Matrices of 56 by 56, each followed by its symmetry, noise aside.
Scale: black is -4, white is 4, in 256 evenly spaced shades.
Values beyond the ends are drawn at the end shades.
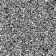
symmetric across the other diagonal.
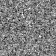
antisymmetric.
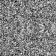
mirrored top to bottom.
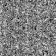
mirrored top to bottom.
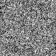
same after a half turn.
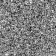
no symmetry.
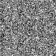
mirrored top to bottom.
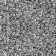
mirrored top to bottom.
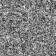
no symmetry.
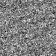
same after a half turn.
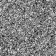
symmetric.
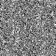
same after a half turn.
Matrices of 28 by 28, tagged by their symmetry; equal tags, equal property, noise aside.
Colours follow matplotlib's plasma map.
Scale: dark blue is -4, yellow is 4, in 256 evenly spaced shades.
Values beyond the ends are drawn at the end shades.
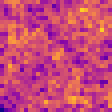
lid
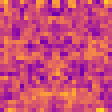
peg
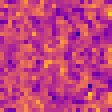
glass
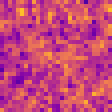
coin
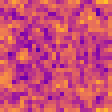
glass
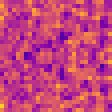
glass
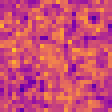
lid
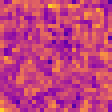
lid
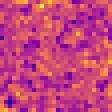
lid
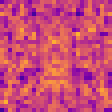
peg
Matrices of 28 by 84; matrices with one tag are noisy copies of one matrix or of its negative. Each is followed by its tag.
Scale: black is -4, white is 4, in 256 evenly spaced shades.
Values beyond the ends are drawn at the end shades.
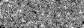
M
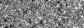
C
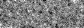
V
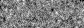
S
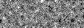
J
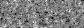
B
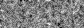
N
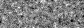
J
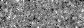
S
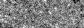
V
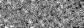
C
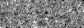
B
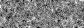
S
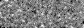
M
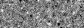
N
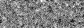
J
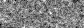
V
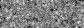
S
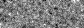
V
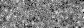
S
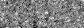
B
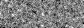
M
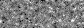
J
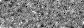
M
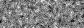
J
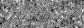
S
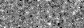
N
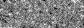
V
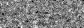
B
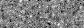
N
